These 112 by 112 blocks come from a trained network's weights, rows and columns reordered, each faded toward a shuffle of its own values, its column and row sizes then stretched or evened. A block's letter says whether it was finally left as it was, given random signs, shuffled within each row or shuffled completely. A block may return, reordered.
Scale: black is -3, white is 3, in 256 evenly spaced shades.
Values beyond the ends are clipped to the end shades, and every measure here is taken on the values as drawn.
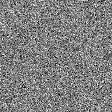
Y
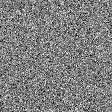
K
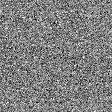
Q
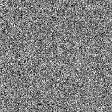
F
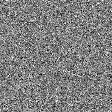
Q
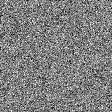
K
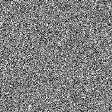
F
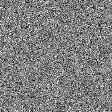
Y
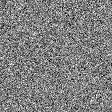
K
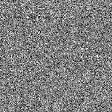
F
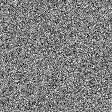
K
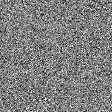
Y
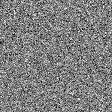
K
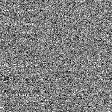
F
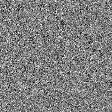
Y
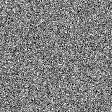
K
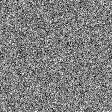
K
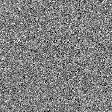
Y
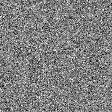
Q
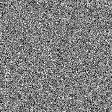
Y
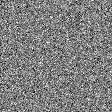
K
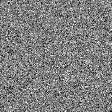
Y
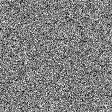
K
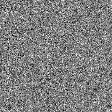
Y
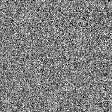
F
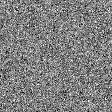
Q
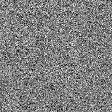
F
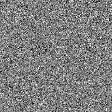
Y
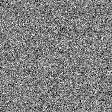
Q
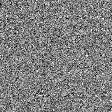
F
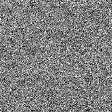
F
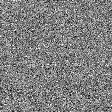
Q
